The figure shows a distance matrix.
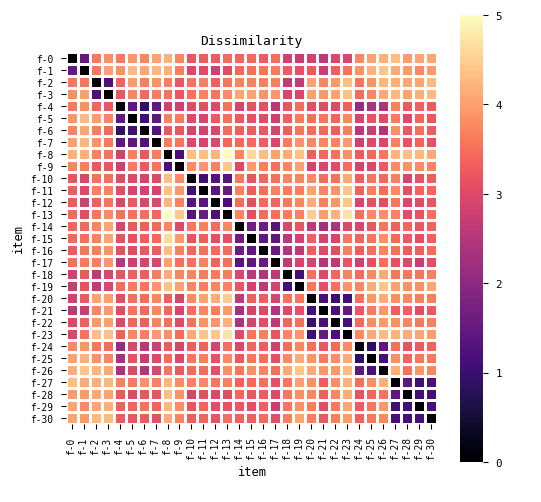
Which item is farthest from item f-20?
f-13
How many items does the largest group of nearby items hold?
4
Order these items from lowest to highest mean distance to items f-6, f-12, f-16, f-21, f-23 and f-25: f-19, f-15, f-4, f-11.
f-4, f-15, f-11, f-19
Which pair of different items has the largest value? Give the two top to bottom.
f-8, f-13
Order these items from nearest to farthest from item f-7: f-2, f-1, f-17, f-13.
f-17, f-13, f-2, f-1
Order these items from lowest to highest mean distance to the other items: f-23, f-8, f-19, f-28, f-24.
f-24, f-28, f-19, f-23, f-8
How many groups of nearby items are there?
10
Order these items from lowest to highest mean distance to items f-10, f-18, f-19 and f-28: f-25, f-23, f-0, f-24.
f-0, f-24, f-25, f-23
